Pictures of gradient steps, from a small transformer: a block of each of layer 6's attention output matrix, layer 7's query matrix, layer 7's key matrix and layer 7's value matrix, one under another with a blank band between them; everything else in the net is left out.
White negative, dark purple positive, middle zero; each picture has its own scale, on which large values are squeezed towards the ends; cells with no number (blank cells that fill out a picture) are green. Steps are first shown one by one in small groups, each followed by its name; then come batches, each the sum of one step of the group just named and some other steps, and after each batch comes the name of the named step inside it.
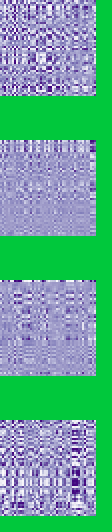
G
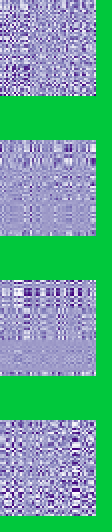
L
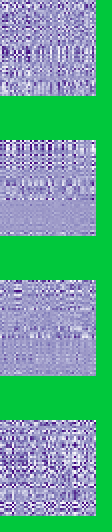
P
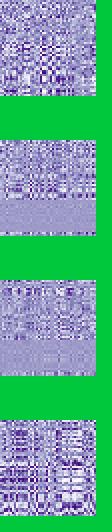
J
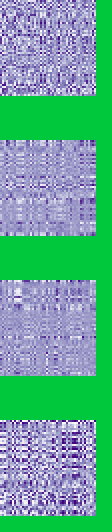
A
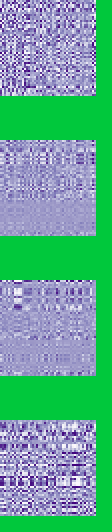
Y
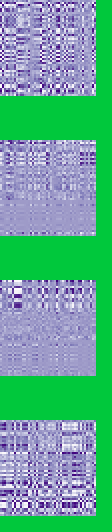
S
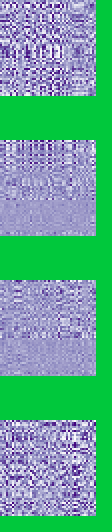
P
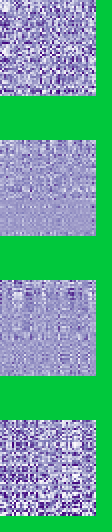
J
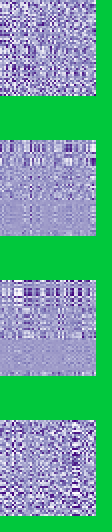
L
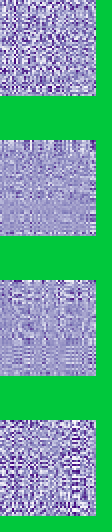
G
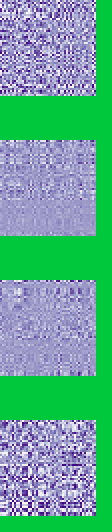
Y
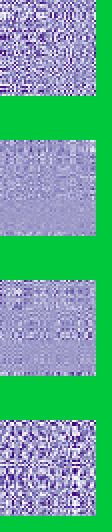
Y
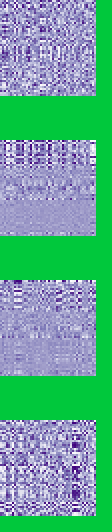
P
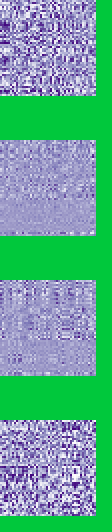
J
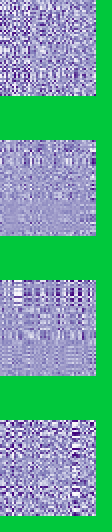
L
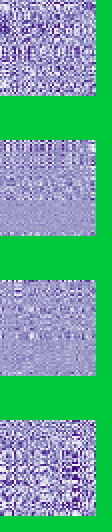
P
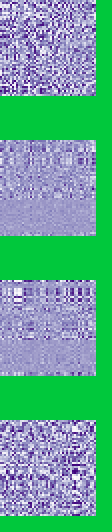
Y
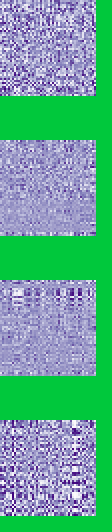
L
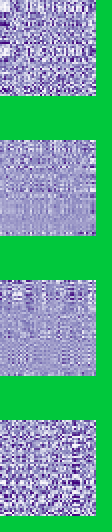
J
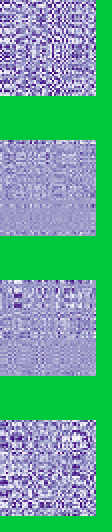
S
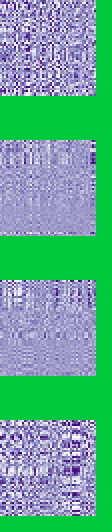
Y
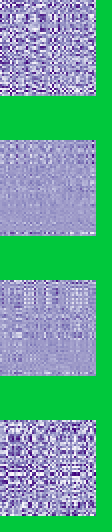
Y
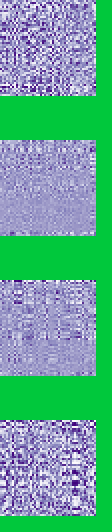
G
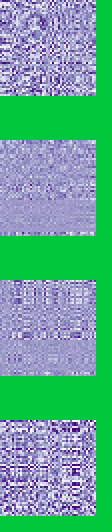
J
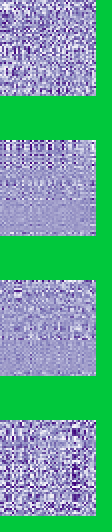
P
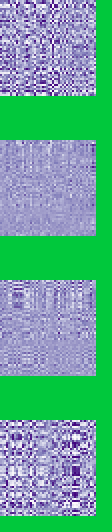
A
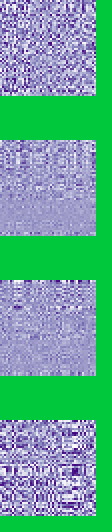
Y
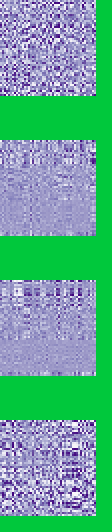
L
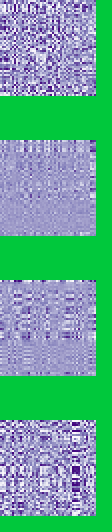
G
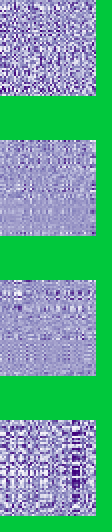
Y
